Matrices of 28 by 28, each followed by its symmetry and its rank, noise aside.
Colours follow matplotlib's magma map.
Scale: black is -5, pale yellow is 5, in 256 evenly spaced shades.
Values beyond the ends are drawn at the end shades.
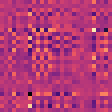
antisymmetric, rank two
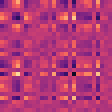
symmetric, rank one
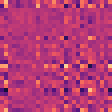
no symmetry, rank two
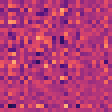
no symmetry, rank three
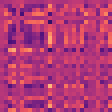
no symmetry, rank two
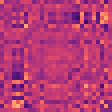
symmetric, rank three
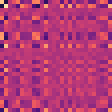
symmetric, rank one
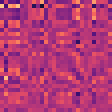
no symmetry, rank two
